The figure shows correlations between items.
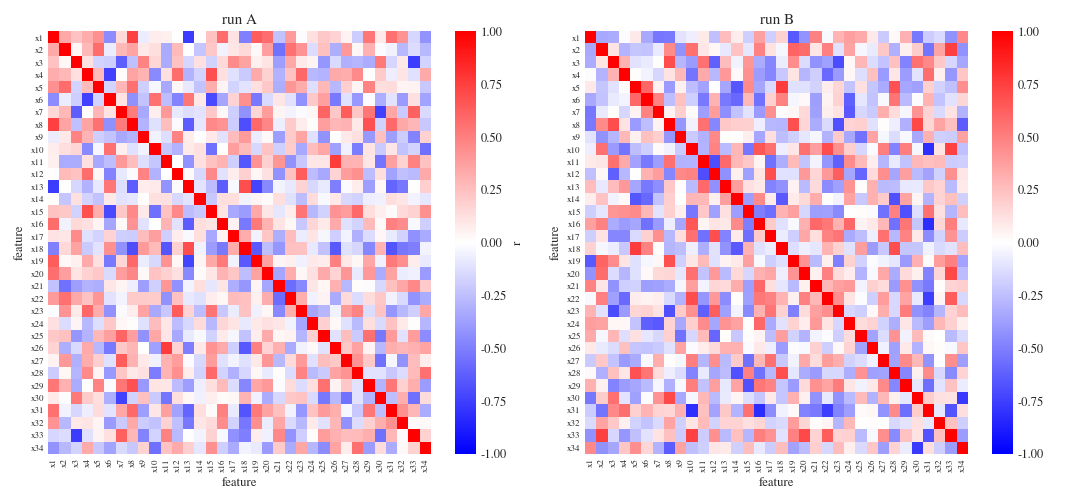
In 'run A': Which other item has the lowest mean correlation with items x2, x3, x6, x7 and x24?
x34
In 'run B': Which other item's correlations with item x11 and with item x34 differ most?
x8
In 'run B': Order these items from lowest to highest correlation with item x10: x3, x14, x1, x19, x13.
x3, x13, x1, x19, x14
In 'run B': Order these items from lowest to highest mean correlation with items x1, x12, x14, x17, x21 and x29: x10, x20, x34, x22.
x34, x20, x22, x10
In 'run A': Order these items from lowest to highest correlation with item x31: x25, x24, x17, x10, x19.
x17, x10, x24, x25, x19
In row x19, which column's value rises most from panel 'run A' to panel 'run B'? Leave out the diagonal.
x13
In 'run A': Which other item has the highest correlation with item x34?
x28
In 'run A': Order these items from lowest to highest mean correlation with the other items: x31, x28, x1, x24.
x24, x28, x31, x1
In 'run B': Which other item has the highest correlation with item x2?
x33
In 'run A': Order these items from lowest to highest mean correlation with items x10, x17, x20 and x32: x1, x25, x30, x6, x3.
x30, x6, x25, x3, x1
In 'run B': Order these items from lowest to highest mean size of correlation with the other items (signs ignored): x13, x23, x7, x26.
x26, x7, x13, x23
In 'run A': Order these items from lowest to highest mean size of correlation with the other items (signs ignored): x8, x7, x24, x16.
x24, x16, x7, x8
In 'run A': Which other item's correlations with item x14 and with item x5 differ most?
x2
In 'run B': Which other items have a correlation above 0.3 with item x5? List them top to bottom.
x6, x15, x18, x28, x34
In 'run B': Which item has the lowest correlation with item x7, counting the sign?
x24
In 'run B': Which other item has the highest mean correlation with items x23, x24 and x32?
x16
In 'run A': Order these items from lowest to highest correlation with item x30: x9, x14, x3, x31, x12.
x31, x14, x12, x9, x3
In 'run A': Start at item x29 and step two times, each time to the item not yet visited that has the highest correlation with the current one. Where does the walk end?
x1
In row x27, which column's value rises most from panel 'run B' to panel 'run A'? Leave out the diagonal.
x15
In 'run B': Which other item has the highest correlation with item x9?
x12
